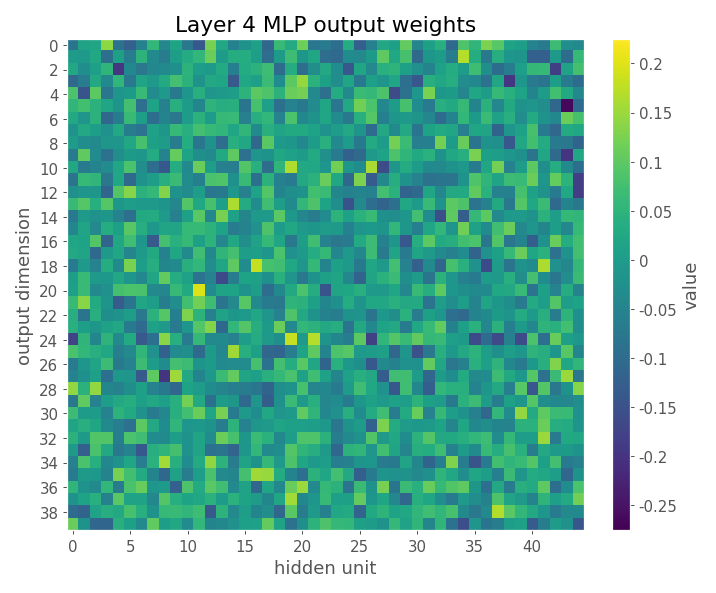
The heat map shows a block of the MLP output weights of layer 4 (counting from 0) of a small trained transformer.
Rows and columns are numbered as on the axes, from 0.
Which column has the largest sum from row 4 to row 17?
17
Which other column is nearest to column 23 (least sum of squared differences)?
15
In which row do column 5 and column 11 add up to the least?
0
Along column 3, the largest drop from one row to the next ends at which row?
1
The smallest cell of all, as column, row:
43, 5
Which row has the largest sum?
32
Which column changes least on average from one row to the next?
10
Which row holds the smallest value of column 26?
24
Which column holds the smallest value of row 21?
4
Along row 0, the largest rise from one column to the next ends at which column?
12
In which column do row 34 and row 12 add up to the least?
44
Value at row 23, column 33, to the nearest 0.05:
-0.05
